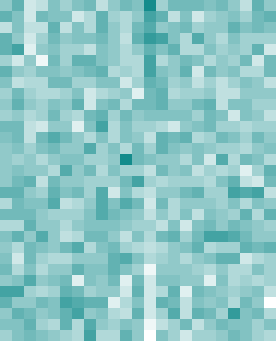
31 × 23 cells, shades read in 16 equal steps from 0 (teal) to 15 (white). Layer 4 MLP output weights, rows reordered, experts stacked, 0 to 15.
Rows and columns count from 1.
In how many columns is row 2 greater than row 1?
13
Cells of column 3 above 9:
9
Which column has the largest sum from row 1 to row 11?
3
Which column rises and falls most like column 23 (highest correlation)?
16
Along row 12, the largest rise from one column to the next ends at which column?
10
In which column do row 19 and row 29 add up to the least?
20
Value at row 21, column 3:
5
